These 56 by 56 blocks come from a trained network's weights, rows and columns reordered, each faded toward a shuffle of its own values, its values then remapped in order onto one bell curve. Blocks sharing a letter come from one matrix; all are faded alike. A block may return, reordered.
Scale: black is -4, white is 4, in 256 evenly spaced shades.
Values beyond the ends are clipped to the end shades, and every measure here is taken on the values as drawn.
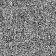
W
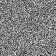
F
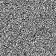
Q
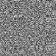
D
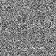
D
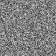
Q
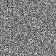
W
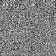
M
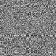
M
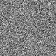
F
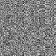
D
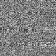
M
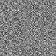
D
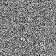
W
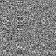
D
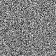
F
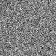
F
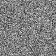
W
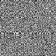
M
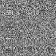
D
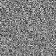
D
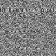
M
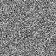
F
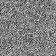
F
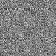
M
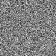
F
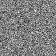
Q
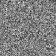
W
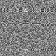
M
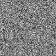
F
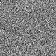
Q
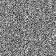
W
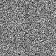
F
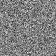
Q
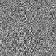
D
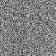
D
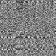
M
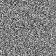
Q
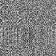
D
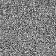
F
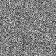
F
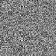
D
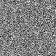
F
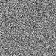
F
